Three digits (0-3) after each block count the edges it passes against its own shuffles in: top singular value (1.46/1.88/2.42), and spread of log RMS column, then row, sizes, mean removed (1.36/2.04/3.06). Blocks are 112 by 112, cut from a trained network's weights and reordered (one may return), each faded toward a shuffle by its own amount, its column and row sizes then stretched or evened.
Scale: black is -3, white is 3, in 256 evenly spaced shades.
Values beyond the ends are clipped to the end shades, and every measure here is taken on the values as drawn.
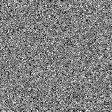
1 0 1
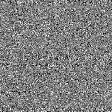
1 0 2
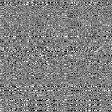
3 1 3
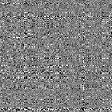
3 2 3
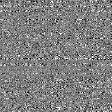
1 2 3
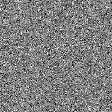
2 1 0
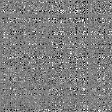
0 3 3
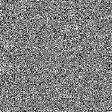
1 2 2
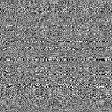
3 0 3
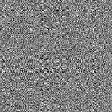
3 2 2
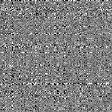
2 2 3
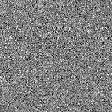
2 0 1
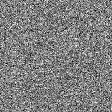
1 0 0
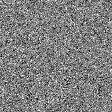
0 0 0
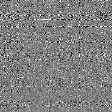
1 2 3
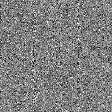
1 2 0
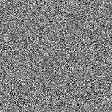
2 0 2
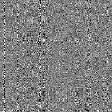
2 3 1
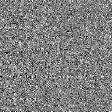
1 2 2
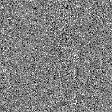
1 2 0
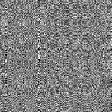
3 2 1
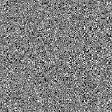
2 2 1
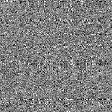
2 1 2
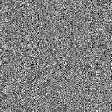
2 2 0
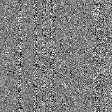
1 3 1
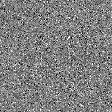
1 1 1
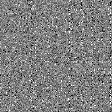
1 2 1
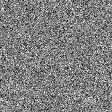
0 0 0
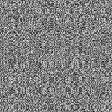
3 0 1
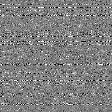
2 0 3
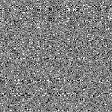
2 0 2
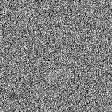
1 0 0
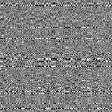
3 0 3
